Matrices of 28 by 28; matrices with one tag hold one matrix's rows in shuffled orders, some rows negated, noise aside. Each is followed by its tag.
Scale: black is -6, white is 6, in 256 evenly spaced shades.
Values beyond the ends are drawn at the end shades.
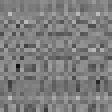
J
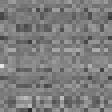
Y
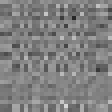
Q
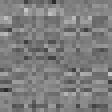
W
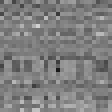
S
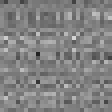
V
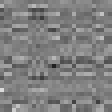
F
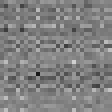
V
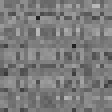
V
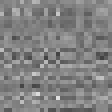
S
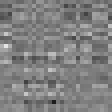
W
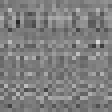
J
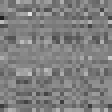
Y
